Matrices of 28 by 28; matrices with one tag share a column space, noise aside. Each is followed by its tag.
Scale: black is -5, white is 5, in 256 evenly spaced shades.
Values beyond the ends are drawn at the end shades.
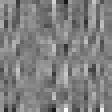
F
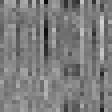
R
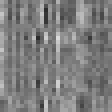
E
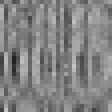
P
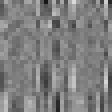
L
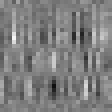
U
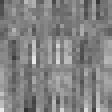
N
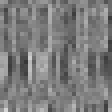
P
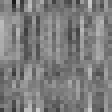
R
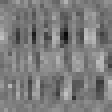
U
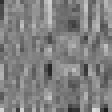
F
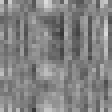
R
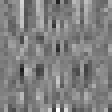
F
